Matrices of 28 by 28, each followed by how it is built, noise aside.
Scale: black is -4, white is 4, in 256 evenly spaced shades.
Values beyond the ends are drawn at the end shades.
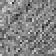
Hankel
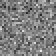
noise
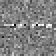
uneven rows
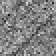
Hankel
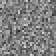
noise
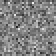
repeating columns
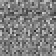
repeating columns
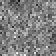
smooth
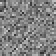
Hankel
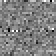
uneven rows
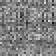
blocks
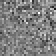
upper triangular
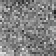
smooth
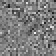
upper triangular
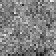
smooth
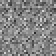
repeating columns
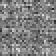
blocks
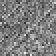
Hankel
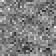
smooth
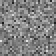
repeating columns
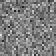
noise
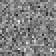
noise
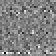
uneven rows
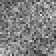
smooth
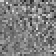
upper triangular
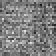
blocks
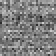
blocks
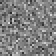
noise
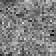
smooth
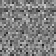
repeating columns
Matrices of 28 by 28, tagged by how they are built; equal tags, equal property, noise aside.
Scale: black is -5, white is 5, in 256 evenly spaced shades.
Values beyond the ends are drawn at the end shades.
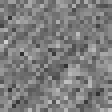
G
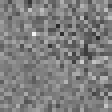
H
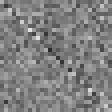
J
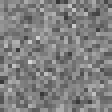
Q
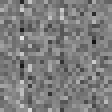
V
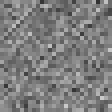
G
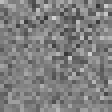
H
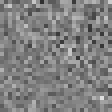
H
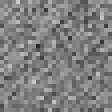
G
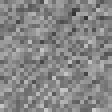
G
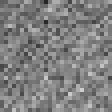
G
